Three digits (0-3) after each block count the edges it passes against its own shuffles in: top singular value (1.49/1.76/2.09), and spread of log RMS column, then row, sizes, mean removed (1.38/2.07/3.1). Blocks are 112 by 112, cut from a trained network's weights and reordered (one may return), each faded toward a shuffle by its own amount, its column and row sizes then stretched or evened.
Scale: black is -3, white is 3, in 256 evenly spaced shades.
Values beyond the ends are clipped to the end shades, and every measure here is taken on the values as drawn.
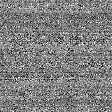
1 0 2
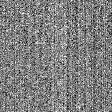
2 0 1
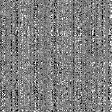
3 3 2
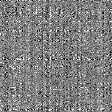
2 1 3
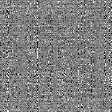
1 3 1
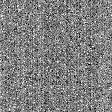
1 0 0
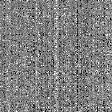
2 2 2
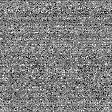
1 0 2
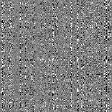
1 3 2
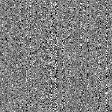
0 3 0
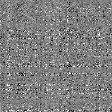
0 2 3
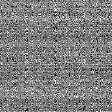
2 3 1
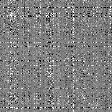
2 3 3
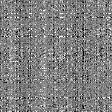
3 2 3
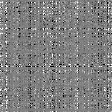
3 3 3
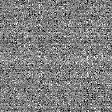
1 2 0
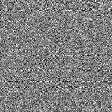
3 0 2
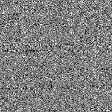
1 1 2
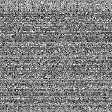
3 0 2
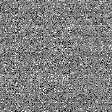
0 2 1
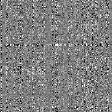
1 3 2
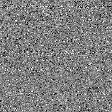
0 0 2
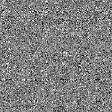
1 2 2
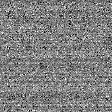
1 1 1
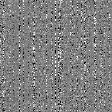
0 3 0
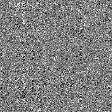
0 2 2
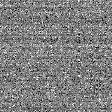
1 1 0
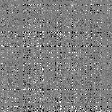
0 3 3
